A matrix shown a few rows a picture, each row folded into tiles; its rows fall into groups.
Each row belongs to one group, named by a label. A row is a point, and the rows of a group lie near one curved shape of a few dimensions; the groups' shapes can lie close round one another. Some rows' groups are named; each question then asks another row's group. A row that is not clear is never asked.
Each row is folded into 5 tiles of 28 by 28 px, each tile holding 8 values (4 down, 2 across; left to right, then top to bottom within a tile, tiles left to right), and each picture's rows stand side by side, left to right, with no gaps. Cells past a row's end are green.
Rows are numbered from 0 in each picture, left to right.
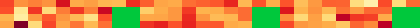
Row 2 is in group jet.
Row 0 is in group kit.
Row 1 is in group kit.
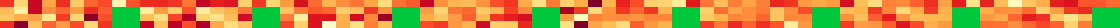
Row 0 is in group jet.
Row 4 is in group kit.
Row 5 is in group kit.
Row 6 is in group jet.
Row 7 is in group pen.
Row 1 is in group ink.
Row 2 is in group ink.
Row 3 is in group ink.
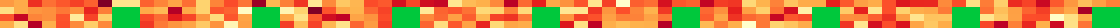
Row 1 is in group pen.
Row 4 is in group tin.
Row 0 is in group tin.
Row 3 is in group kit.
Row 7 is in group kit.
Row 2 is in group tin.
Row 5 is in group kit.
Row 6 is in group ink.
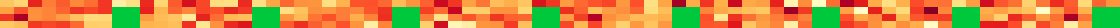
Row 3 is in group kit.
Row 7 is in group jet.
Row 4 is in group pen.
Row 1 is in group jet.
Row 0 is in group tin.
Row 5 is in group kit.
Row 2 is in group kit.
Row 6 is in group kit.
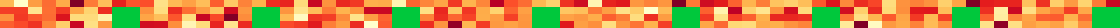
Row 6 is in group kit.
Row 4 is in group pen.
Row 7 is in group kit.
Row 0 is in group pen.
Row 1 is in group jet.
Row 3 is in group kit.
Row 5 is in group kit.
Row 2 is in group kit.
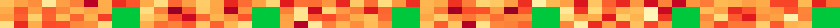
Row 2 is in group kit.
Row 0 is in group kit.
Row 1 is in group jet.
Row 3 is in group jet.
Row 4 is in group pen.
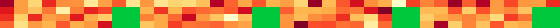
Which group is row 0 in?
jet
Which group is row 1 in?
pen
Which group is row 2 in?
kit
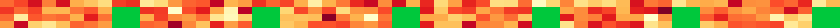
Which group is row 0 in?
kit
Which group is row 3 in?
jet
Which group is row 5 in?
tin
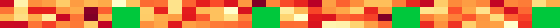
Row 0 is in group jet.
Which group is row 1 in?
pen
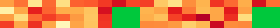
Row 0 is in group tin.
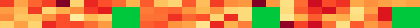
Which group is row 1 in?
pen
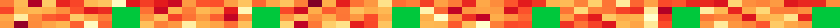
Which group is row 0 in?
kit
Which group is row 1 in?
kit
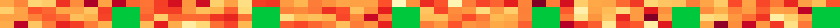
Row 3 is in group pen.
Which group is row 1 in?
kit
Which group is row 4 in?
jet
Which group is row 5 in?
kit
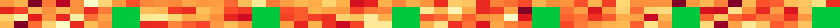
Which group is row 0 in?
kit
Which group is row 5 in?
kit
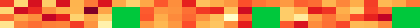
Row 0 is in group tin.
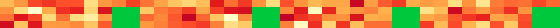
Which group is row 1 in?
pen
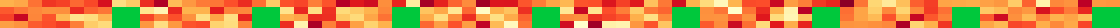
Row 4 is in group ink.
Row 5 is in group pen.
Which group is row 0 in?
tin
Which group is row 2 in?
ink
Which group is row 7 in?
tin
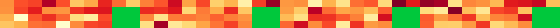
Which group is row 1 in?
kit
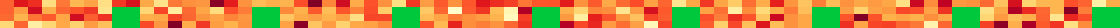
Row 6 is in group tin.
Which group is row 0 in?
kit
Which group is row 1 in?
kit
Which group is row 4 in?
kit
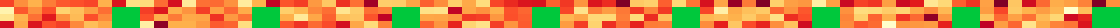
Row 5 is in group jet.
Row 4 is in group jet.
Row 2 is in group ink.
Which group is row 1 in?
kit
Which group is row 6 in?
jet
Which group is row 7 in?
pen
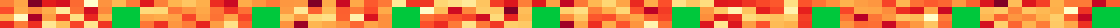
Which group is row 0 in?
kit
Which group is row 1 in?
kit
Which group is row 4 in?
kit
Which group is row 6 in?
tin
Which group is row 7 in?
pen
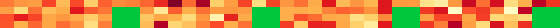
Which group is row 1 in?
jet
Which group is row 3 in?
pen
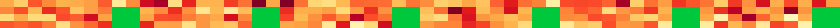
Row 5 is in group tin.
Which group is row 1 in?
pen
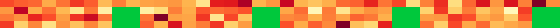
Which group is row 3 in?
pen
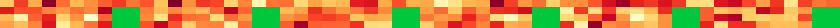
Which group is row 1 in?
kit
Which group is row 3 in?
pen
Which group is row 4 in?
ink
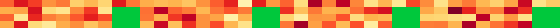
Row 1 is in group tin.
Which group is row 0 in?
kit
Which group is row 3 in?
jet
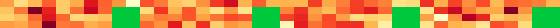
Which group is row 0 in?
jet
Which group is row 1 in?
kit
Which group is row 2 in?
tin
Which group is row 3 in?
tin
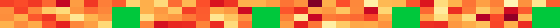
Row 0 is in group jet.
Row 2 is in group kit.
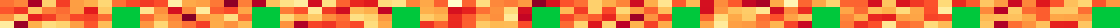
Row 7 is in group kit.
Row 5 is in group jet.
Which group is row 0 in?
kit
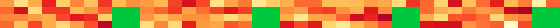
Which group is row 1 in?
jet
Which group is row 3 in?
kit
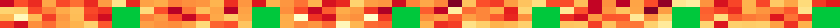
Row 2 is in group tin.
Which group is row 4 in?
tin
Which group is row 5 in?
kit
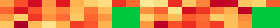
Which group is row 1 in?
kit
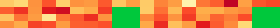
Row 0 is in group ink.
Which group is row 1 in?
kit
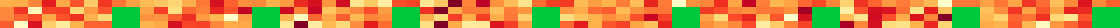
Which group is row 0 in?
ink
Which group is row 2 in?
kit
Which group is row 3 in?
kit
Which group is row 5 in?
tin
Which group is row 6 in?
ink
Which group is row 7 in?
tin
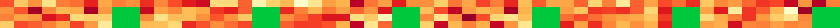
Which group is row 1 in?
jet
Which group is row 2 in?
pen
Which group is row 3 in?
tin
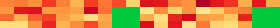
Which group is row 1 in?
ink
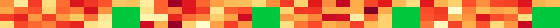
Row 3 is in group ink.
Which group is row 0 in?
tin
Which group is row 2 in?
tin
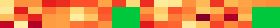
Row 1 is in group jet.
